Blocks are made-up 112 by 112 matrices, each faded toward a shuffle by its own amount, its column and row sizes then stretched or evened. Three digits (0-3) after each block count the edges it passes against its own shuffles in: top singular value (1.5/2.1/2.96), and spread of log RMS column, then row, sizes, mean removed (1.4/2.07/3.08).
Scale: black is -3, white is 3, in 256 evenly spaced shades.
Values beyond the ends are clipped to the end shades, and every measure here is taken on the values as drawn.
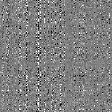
2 3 2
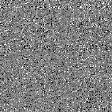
1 2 2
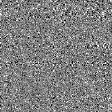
1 2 2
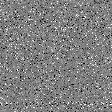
0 0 2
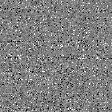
0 2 2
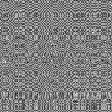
3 2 1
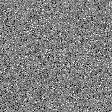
1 0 0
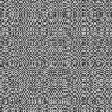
3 2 2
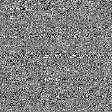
1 1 3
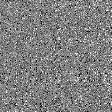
1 2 1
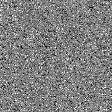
1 0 1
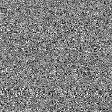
1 0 2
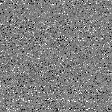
0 0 2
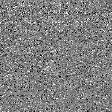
0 1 2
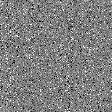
0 2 0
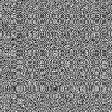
3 0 1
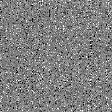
1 2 0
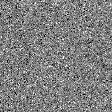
0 1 0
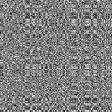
3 1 1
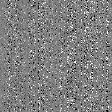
0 3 0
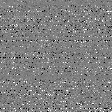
0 0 3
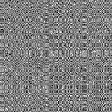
3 2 1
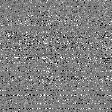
0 1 3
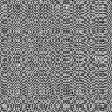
3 1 1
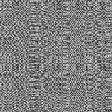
3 2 0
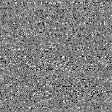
1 0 3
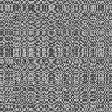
3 0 2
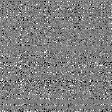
0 2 3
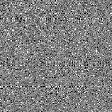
2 1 2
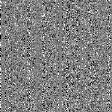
1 3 0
